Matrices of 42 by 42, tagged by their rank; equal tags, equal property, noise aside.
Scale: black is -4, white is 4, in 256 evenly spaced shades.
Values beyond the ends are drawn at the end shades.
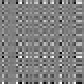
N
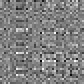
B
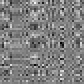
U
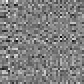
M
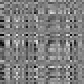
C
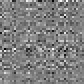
U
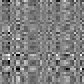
C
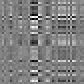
N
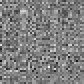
M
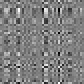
C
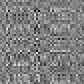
U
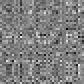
B
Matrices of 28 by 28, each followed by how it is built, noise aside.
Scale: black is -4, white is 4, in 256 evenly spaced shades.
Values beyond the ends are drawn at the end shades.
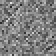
Hankel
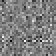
low rank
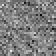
Toeplitz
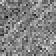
Hankel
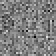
low rank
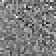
upper triangular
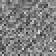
Hankel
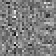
low rank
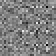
low rank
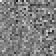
upper triangular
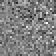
upper triangular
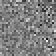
upper triangular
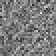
Hankel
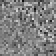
upper triangular
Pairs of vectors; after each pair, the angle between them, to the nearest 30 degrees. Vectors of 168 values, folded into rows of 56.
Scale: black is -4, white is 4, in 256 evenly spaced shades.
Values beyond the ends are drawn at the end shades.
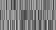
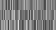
60 degrees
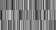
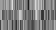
150 degrees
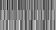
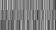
150 degrees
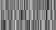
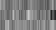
60 degrees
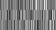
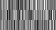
30 degrees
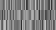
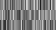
150 degrees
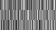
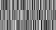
120 degrees
